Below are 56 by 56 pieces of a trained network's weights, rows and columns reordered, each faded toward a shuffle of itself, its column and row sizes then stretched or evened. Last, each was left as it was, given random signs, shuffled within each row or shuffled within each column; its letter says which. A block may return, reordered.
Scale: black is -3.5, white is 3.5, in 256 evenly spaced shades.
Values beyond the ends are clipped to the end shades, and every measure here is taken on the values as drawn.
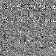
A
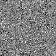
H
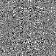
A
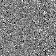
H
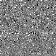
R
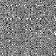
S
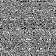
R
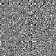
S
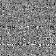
S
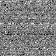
R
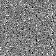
H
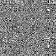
S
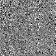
A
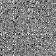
A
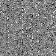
H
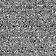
R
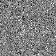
H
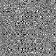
S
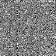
A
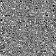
A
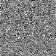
A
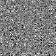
A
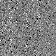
H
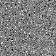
H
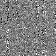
H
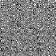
S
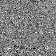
R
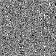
H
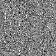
H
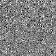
A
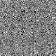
S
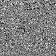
R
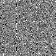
H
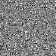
A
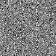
H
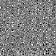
S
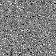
R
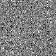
H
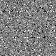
R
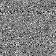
R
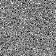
R
